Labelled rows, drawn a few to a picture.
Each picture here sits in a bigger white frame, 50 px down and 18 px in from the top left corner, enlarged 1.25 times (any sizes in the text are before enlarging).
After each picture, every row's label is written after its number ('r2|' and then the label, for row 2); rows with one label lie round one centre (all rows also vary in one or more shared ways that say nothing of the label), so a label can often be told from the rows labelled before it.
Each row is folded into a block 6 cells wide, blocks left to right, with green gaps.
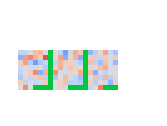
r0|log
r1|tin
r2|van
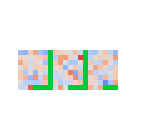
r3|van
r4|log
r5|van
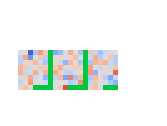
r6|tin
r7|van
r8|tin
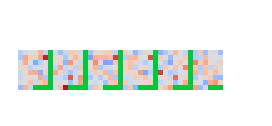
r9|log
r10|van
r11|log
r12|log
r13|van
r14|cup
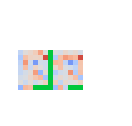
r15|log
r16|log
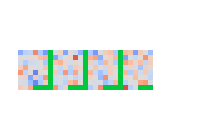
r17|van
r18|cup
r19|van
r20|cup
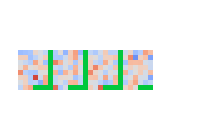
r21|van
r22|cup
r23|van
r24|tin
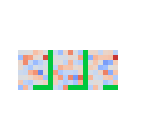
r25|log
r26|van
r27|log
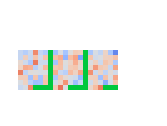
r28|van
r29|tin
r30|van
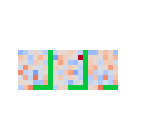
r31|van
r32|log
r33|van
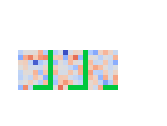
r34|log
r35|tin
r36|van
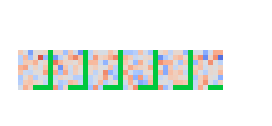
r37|tin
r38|cup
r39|log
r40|van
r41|cup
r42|tin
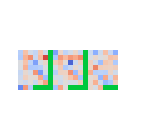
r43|log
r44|log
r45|van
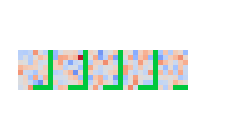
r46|van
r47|log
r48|tin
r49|tin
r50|cup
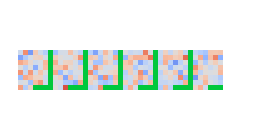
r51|cup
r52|van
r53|van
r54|log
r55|log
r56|tin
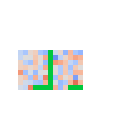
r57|van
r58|cup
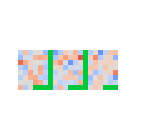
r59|cup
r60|log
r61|tin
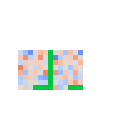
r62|tin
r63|cup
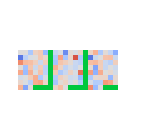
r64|cup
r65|tin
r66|cup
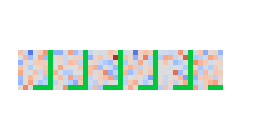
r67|tin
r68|van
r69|log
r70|tin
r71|log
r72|cup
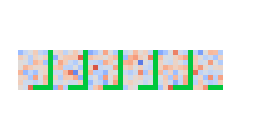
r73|van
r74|log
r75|van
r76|log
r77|van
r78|van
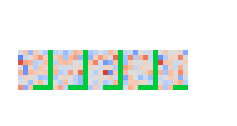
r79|cup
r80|tin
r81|log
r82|tin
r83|cup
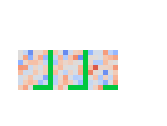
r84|tin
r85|tin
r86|van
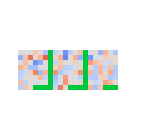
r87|log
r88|tin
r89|cup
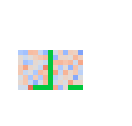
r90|van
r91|cup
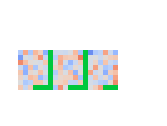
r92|cup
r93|log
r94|van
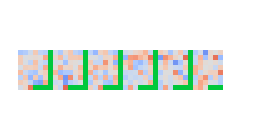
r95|van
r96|van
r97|van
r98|log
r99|log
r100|tin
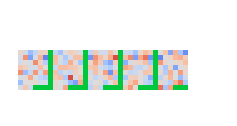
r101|tin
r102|van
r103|log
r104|tin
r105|cup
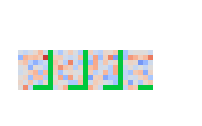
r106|log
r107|van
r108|tin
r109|log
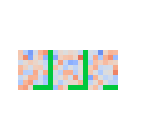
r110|tin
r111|log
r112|tin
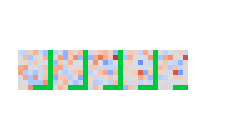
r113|van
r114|tin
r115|log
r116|log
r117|log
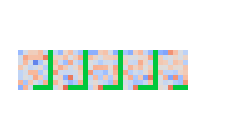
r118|log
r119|van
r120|van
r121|van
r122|van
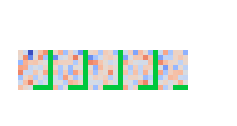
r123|tin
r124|cup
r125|cup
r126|cup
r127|cup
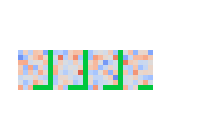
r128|cup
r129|tin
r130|log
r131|cup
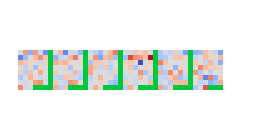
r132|cup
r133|cup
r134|tin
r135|log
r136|cup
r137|van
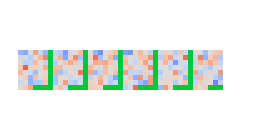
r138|van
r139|tin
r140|tin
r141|van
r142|log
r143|tin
